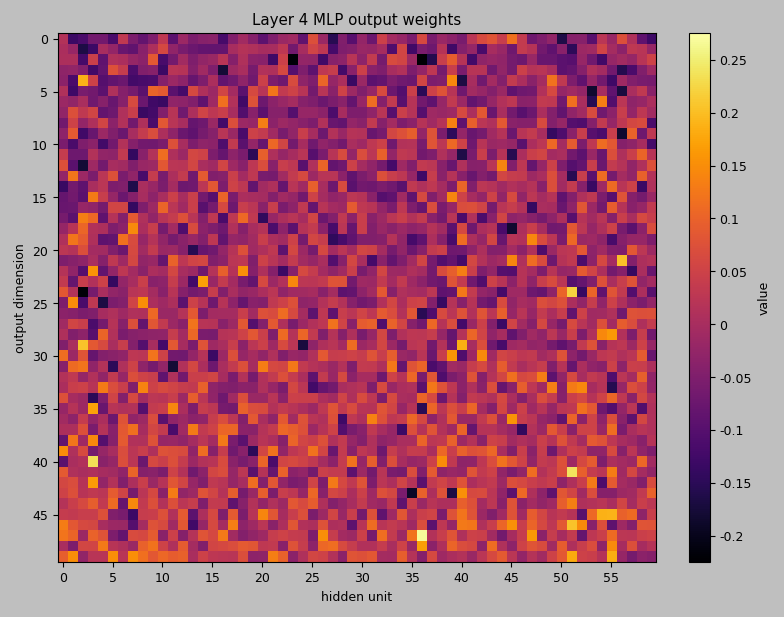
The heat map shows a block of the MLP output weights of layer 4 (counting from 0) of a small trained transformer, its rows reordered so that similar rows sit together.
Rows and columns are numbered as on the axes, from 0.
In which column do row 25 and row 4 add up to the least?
4
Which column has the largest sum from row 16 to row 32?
7
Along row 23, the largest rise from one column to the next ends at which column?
14
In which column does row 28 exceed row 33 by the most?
55
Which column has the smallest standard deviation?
30
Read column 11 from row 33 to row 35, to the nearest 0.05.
0.05 0.05 0.15
